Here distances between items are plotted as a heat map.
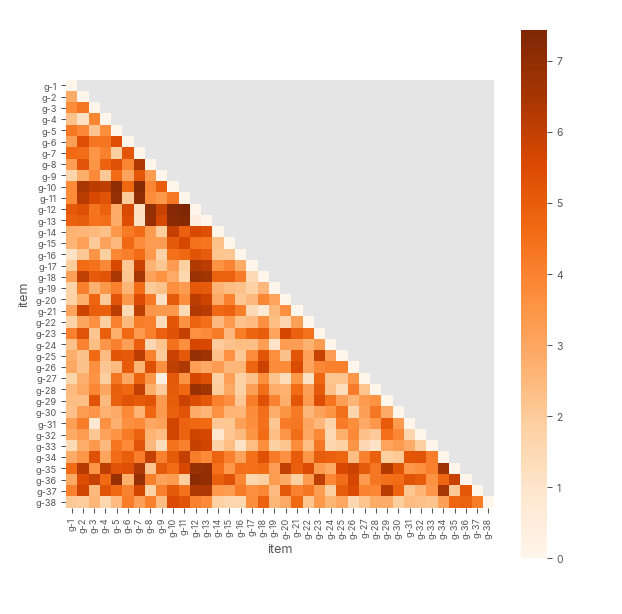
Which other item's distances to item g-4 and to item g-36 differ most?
g-2
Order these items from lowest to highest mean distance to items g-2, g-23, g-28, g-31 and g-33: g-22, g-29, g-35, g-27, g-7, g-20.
g-27, g-22, g-20, g-29, g-35, g-7
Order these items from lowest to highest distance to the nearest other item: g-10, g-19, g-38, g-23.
g-19, g-38, g-23, g-10
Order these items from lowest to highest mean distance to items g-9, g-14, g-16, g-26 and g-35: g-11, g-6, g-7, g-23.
g-23, g-6, g-7, g-11
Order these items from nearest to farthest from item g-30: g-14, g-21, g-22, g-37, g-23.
g-22, g-23, g-14, g-21, g-37
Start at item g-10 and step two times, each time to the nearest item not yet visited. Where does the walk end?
g-21
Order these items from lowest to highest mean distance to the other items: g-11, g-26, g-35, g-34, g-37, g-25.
g-26, g-25, g-37, g-34, g-11, g-35
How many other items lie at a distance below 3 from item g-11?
5
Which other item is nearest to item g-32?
g-14
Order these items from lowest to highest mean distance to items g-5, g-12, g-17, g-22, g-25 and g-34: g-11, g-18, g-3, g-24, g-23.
g-24, g-3, g-23, g-18, g-11
